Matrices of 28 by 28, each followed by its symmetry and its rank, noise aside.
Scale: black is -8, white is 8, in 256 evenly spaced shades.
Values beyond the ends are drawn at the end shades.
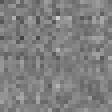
no symmetry, rank three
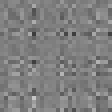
no symmetry, rank two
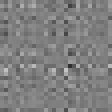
antisymmetric, rank two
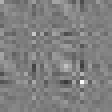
symmetric, rank two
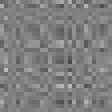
no symmetry, rank two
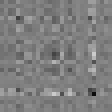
symmetric, rank two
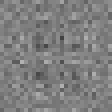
no symmetry, rank two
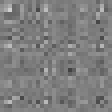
symmetric, rank three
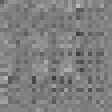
symmetric, rank three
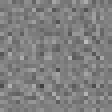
antisymmetric, rank four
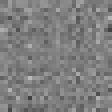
no symmetry, rank four
